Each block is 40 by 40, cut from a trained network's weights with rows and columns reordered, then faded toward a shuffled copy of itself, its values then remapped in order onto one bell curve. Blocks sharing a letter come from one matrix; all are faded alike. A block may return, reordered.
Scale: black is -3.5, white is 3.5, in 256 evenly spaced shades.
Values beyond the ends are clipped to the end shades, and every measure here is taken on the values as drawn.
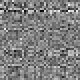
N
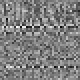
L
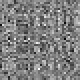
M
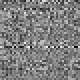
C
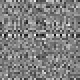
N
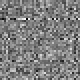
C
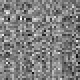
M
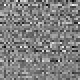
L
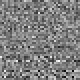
C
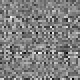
L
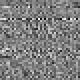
C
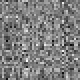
M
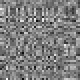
N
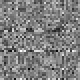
C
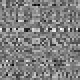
L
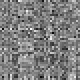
M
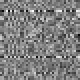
L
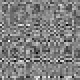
N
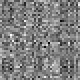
M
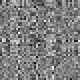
M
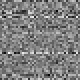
L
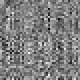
M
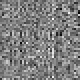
M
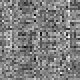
M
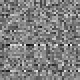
C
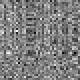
M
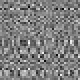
N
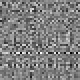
C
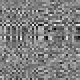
N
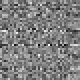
L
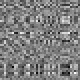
N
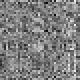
M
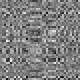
N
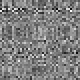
L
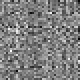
M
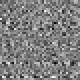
C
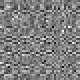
N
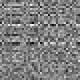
N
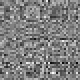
L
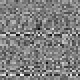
L
